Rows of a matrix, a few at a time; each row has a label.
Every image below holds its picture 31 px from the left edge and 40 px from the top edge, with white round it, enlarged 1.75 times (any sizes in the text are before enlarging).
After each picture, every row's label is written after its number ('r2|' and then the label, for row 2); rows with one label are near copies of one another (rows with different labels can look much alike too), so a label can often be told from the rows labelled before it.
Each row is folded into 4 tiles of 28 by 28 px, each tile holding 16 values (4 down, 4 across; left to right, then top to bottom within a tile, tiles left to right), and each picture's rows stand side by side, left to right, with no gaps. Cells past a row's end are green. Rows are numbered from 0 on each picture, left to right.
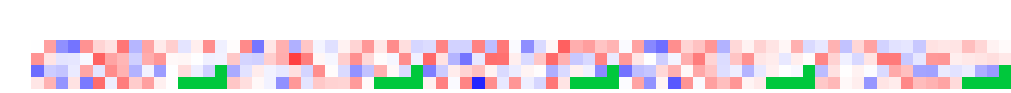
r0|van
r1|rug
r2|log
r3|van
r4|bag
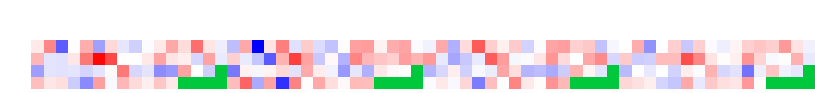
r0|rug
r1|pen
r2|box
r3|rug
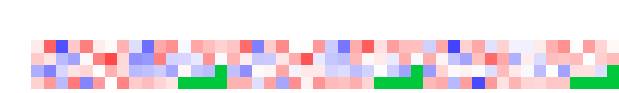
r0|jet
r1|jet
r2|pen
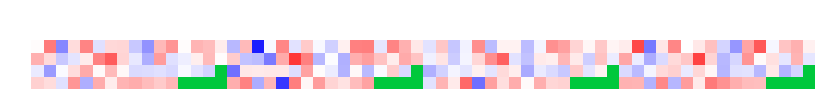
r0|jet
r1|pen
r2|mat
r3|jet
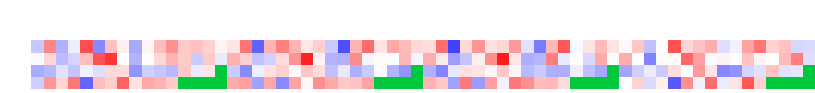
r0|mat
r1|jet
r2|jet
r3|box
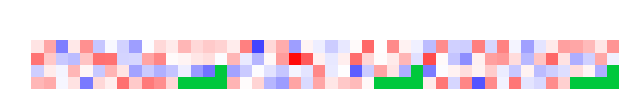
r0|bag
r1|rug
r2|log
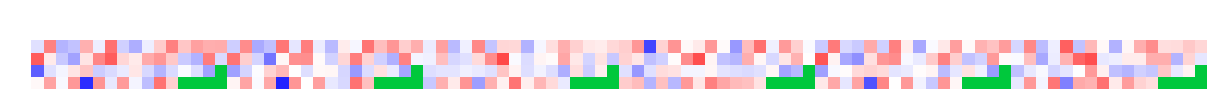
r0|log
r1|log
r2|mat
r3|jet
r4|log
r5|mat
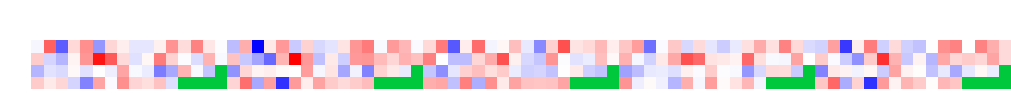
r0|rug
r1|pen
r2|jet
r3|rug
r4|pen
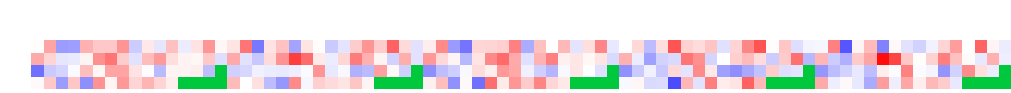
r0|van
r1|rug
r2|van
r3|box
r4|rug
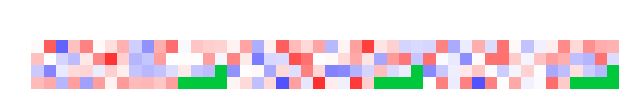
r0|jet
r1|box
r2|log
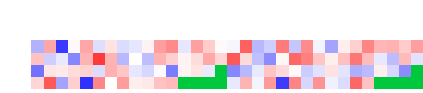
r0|pen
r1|log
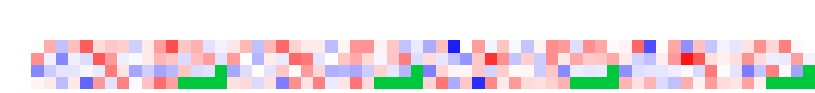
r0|box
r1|box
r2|pen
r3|rug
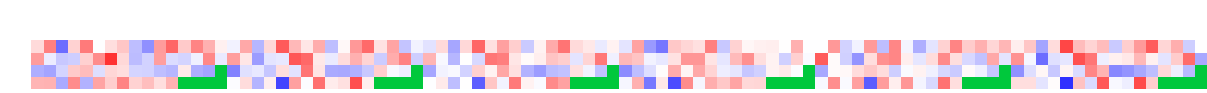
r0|jet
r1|box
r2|box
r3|van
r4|log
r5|box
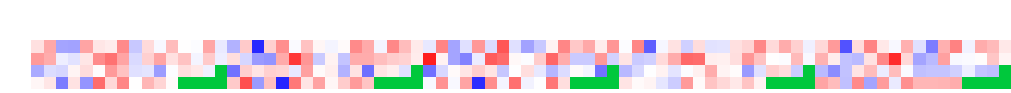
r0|van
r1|pen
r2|log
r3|rug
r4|jet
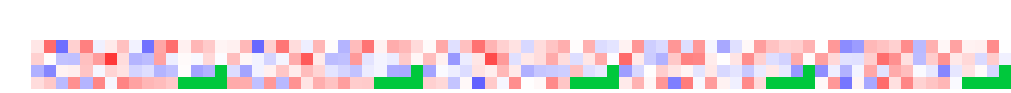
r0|jet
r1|jet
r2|box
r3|log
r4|van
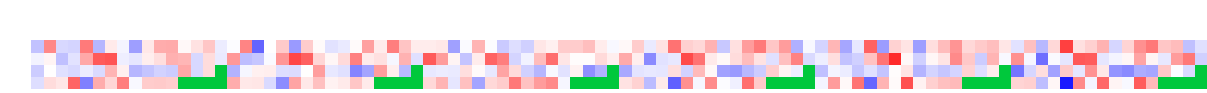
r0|mat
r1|rug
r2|bag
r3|box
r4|mat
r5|box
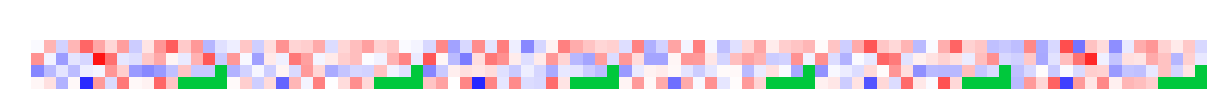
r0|box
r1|box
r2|log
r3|log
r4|box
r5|mat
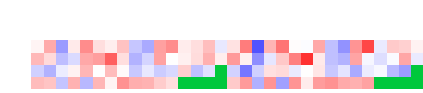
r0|jet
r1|jet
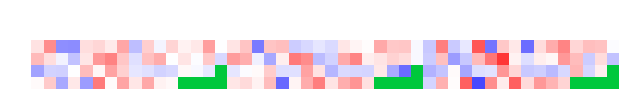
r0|van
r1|bag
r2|mat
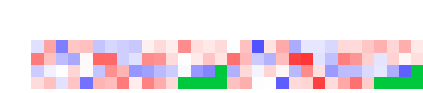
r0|bag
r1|bag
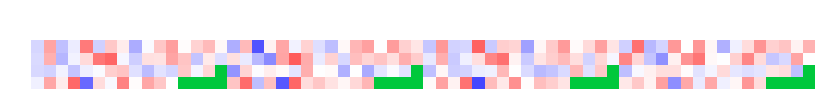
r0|mat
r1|pen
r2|mat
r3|log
